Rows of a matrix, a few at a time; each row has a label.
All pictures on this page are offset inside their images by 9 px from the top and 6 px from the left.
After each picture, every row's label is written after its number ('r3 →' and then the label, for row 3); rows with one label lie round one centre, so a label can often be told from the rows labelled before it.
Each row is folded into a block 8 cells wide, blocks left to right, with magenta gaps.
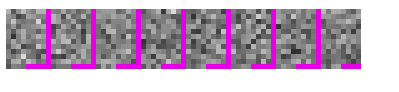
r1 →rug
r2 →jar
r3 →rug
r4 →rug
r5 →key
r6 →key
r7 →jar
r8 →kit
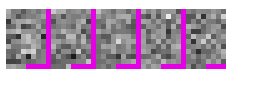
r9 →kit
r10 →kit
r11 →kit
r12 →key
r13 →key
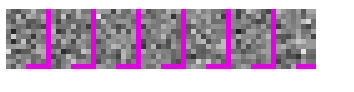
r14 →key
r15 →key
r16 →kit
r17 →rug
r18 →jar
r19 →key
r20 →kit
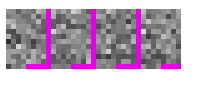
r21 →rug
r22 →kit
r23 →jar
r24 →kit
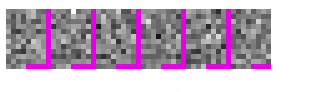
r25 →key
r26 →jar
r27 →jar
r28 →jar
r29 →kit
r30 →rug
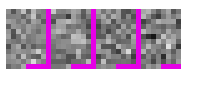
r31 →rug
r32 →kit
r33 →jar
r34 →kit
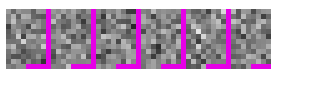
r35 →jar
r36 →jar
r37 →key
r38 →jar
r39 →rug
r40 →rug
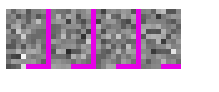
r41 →rug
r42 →jar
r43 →key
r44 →key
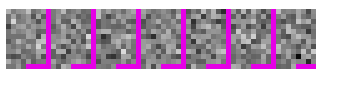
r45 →jar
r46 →jar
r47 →kit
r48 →kit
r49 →key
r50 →jar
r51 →kit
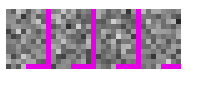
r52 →rug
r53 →jar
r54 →kit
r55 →rug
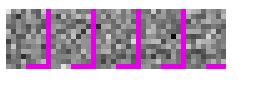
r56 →kit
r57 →key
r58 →jar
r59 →jar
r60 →kit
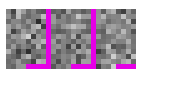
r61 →key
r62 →key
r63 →rug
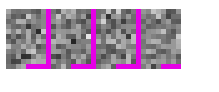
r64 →kit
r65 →jar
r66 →jar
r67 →jar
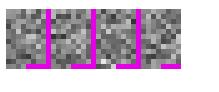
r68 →kit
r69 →kit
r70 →rug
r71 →jar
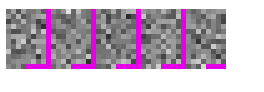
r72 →key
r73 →rug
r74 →rug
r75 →kit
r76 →rug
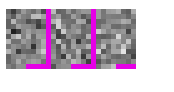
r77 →key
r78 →rug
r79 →kit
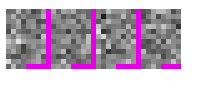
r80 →jar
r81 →jar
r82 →key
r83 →key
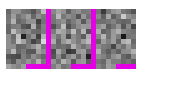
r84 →jar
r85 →jar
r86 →key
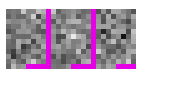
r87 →rug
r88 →kit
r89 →key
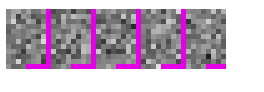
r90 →jar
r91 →key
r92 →key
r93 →rug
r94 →kit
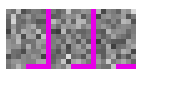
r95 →jar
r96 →rug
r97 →rug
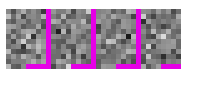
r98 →key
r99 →rug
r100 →jar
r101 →kit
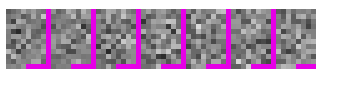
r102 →key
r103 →jar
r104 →key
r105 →kit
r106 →rug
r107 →rug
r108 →key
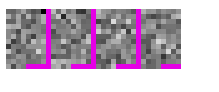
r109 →key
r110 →jar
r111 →kit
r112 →kit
